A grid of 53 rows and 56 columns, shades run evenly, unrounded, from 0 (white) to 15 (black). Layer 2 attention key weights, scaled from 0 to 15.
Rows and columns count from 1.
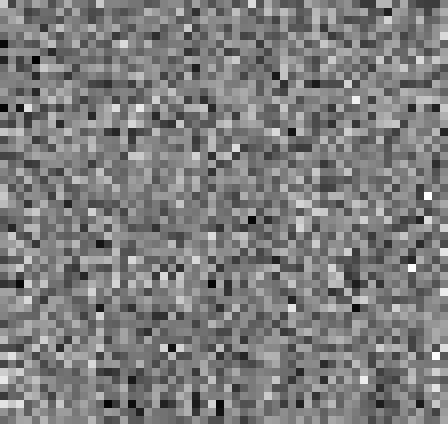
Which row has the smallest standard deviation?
41
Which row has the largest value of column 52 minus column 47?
14
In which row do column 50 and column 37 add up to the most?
17
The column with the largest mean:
47
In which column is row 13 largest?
26
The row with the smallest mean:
13
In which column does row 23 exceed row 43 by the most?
6
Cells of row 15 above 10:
8
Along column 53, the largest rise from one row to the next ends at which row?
28
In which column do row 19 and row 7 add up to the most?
7
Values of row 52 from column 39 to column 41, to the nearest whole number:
7 7 9
